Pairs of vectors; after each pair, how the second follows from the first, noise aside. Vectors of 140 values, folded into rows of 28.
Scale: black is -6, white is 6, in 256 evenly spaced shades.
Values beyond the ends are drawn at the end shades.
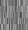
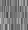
reversed.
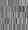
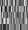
reversed, negated, scaled up.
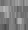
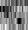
negated, scaled up.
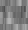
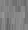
wrapped around, negated, shrunk.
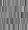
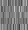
shuffled.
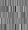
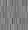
reversed, shrunk.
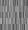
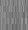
wrapped around, negated, shrunk.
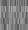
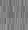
wrapped around, shrunk.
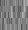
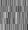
reversed.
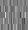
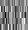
negated, scaled up.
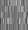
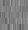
wrapped around, negated, shrunk.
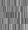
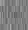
reversed, shrunk.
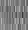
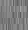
wrapped around, negated, shrunk.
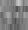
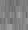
reversed, shrunk.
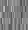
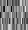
negated, scaled up.
